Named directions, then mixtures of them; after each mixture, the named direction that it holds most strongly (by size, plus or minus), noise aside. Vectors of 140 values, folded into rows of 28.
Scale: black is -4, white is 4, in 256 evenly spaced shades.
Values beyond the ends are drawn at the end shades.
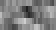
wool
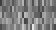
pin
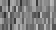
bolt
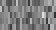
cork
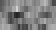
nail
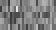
bolt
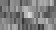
wool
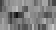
nail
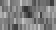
wool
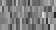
cork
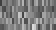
pin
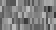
cork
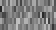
cork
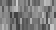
cork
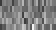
pin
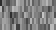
cork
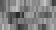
nail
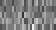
pin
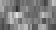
nail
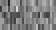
bolt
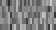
cork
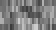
wool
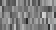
cork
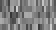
bolt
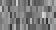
cork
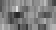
nail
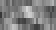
wool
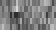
nail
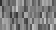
pin
